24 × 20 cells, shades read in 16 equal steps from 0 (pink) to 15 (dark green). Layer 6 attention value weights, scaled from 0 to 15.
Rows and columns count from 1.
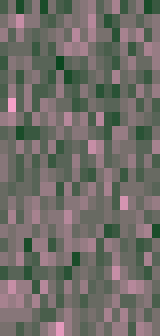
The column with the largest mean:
14
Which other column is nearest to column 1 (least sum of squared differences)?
13
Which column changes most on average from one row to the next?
19
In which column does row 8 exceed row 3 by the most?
10
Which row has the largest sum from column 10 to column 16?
7
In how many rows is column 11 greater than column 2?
15
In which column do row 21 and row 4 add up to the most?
5
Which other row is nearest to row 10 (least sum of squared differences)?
20
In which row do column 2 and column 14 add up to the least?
8
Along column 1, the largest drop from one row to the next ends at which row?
21
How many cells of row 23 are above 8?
8
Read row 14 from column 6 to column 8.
6 6 12
